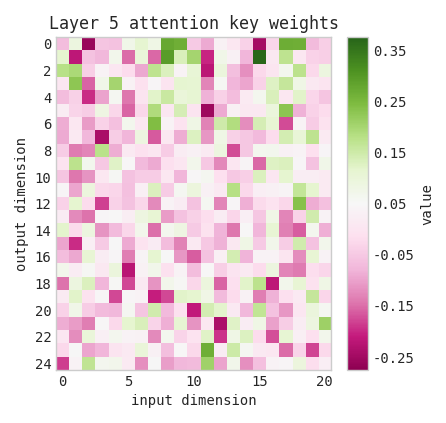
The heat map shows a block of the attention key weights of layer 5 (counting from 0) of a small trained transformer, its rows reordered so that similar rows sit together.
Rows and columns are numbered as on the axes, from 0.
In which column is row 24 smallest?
0
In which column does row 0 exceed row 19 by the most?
8
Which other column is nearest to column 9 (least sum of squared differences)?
6
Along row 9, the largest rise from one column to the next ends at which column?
16
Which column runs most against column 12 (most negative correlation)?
14
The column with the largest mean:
18
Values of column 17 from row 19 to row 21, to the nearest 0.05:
0 -0.1 -0.05
